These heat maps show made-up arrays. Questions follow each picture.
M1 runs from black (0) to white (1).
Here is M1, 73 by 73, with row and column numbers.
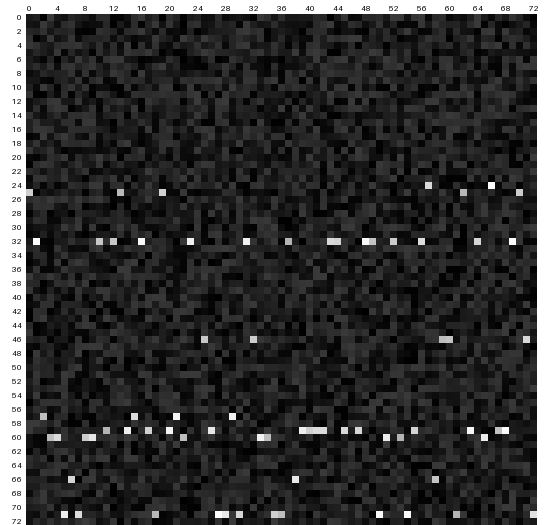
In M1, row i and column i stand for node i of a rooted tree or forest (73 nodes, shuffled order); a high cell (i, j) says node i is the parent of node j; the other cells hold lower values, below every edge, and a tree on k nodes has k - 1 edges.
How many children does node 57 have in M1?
4
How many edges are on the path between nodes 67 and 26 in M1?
2
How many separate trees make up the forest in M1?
2
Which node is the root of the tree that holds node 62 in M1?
46
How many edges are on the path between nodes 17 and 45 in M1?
2
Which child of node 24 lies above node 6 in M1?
66
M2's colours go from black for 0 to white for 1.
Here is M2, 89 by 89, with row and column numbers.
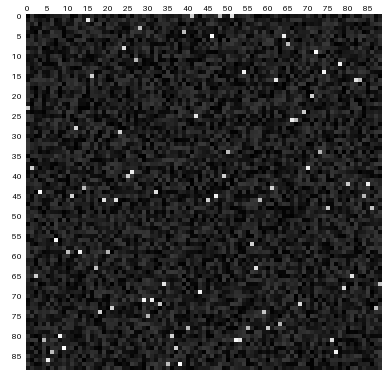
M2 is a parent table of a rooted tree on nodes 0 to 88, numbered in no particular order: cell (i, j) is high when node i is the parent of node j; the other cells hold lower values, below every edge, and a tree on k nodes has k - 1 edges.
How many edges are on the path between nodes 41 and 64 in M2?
5
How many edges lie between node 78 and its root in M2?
4
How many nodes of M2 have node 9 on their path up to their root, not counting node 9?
4
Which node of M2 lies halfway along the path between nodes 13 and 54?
74
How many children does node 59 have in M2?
3
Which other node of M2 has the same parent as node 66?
67
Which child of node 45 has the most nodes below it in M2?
84
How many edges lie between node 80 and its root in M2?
8
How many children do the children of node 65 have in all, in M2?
4
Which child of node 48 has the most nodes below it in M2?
86
